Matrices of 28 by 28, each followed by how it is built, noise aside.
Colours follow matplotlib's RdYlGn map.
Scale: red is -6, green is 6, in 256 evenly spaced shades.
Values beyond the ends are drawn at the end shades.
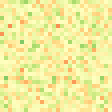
repeating columns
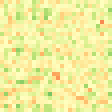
blocks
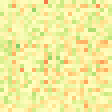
blocks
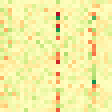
uneven columns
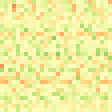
repeating columns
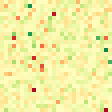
sparse
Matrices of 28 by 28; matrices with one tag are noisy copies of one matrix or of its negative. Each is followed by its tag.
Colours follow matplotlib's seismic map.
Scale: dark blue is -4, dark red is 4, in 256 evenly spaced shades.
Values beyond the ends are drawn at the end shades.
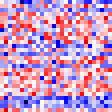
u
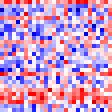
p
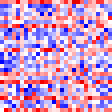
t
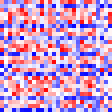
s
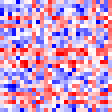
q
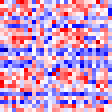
q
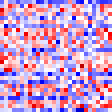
t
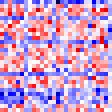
p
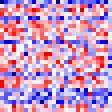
p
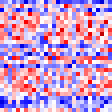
u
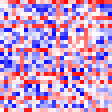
t
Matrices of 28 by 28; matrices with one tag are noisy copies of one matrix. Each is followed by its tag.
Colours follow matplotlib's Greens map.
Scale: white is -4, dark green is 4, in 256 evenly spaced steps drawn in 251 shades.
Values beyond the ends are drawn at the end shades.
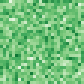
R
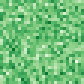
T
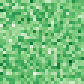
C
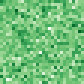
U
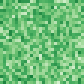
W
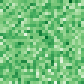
R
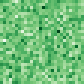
R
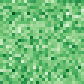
C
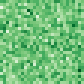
U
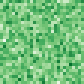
W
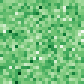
R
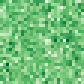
U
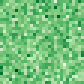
R
